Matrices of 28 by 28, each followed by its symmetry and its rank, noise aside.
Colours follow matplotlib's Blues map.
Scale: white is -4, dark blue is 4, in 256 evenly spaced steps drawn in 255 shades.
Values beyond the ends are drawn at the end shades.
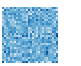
no symmetry, rank four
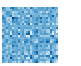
symmetric, rank three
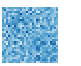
symmetric, rank six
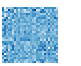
no symmetry, rank four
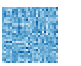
antisymmetric, rank six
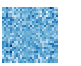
antisymmetric, rank six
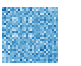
symmetric, rank four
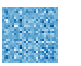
no symmetry, rank three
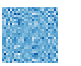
no symmetry, rank three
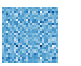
no symmetry, rank three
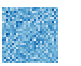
symmetric, rank six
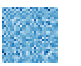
symmetric, rank six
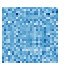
antisymmetric, rank six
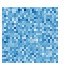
no symmetry, rank six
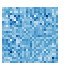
symmetric, rank six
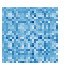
symmetric, rank three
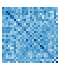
symmetric, rank six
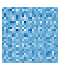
symmetric, rank three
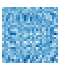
no symmetry, rank four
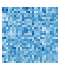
no symmetry, rank six
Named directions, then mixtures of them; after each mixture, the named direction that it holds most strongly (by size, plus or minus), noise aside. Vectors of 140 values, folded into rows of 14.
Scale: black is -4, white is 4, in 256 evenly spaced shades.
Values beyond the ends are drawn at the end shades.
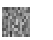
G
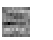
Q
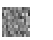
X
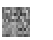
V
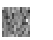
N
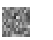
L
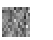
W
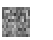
V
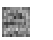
Q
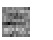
Q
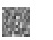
L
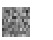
V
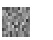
G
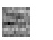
Q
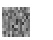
G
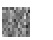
W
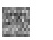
V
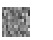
X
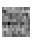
Q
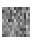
W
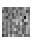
G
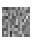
G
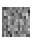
X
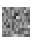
L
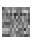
V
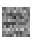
Q
